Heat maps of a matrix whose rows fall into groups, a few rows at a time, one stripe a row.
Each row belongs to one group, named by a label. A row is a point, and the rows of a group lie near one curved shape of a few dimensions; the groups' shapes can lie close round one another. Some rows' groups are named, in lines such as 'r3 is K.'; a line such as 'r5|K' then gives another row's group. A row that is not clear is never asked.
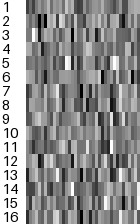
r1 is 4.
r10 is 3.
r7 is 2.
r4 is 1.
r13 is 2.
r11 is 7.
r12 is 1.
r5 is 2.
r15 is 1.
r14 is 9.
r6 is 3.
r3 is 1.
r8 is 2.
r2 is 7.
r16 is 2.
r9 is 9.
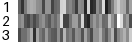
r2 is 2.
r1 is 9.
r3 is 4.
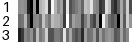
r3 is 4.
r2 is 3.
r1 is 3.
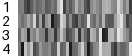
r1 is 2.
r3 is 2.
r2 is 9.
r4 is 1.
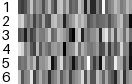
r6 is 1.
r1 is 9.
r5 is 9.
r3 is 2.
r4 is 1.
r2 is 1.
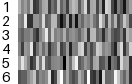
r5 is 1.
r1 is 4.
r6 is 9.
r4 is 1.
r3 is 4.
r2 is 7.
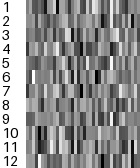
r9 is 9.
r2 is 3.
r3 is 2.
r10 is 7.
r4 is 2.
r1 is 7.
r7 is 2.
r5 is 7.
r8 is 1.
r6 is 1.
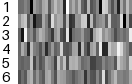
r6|9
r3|1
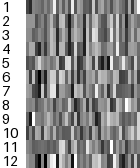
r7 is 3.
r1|4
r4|7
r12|3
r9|1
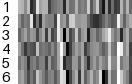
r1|1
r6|2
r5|2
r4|2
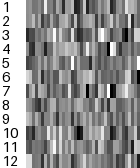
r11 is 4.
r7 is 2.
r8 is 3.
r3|4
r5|4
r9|1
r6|1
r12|1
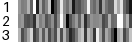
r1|9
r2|2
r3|1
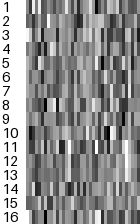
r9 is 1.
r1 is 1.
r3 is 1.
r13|2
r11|9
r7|3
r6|1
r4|3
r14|7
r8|7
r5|3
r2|4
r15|9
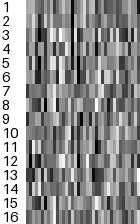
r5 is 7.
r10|2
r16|4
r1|1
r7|4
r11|1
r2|1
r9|2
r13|9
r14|1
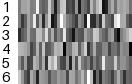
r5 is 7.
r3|4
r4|1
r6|3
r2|9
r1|2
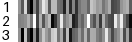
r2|9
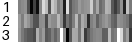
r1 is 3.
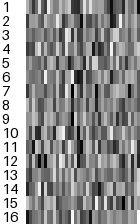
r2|2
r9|1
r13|4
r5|7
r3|2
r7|2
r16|4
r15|1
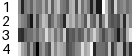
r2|3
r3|4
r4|3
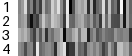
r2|3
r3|1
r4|2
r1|3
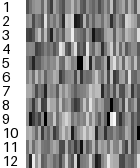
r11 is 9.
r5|2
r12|1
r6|9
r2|2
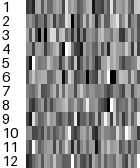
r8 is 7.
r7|4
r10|2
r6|2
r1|9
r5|1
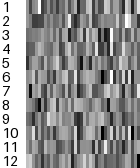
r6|3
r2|2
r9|4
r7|1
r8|3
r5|2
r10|3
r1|1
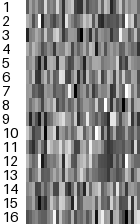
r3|2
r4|1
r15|3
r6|7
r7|2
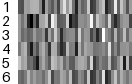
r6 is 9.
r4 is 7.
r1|9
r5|3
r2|7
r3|7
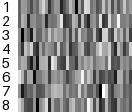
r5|7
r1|7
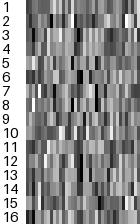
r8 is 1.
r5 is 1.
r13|2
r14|9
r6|2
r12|2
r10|7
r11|4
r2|9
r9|7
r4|4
